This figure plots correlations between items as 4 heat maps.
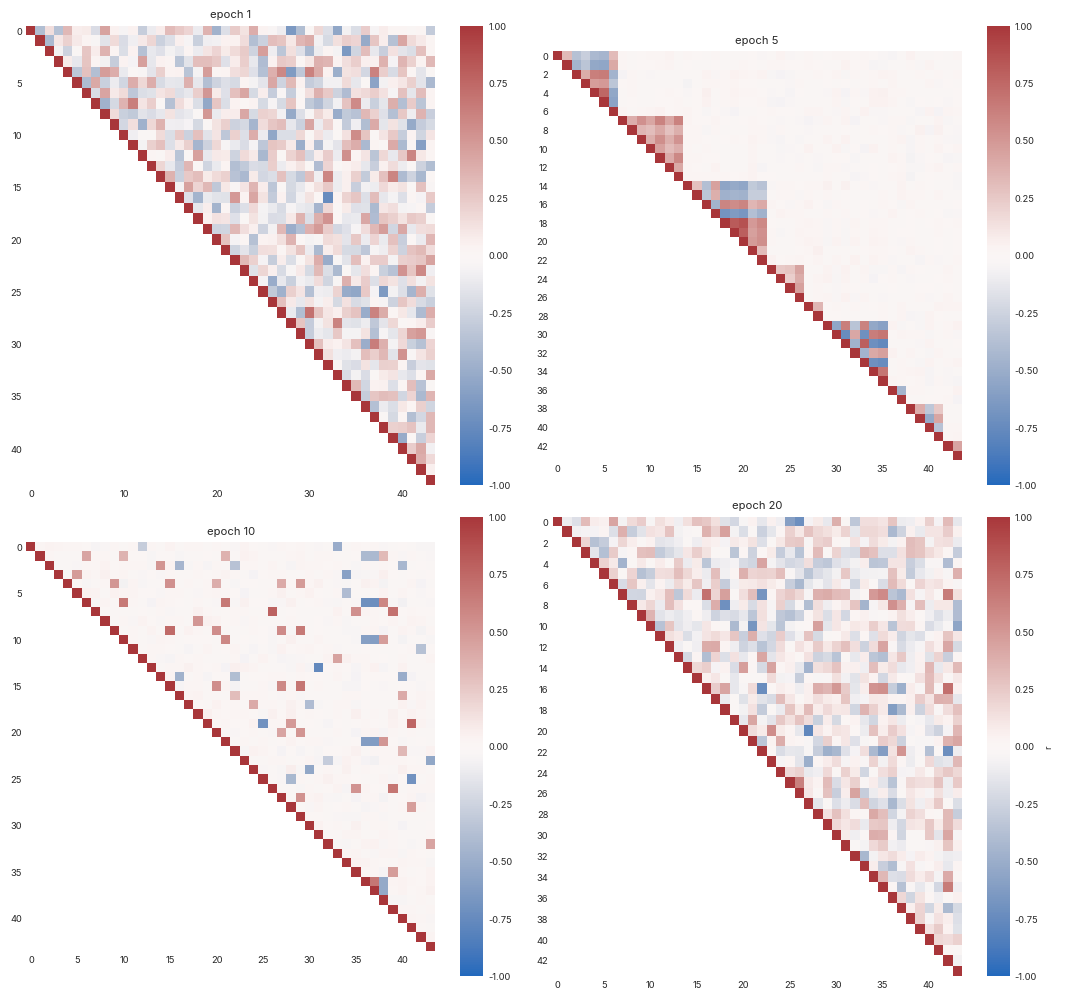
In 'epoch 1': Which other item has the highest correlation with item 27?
30
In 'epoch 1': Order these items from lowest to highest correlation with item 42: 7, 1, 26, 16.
7, 26, 16, 1
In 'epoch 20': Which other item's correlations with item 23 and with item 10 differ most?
43
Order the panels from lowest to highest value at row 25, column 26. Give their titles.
epoch 1, epoch 10, epoch 5, epoch 20
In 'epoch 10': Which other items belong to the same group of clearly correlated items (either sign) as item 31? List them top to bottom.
13
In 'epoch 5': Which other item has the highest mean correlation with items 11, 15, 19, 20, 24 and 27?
18
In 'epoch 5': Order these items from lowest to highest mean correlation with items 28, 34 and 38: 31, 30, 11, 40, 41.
31, 40, 11, 41, 30
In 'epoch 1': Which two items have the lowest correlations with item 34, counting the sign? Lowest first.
2, 25
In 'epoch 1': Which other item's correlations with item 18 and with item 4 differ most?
37
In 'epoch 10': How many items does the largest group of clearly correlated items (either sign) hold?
7
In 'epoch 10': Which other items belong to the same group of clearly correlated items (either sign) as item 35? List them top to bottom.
7, 26, 39
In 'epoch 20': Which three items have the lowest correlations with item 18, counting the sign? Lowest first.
8, 36, 37
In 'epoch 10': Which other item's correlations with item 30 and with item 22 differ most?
24
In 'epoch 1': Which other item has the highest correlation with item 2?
25
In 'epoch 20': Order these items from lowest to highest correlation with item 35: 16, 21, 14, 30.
14, 21, 30, 16
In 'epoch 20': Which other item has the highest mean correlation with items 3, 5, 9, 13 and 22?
37
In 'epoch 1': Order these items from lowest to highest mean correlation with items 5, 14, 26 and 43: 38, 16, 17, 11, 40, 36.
36, 16, 40, 17, 38, 11
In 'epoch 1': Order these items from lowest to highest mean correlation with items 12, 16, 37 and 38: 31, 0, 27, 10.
0, 10, 31, 27
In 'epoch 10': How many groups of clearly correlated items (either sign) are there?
12
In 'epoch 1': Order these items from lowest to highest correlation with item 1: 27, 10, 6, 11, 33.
10, 11, 6, 33, 27
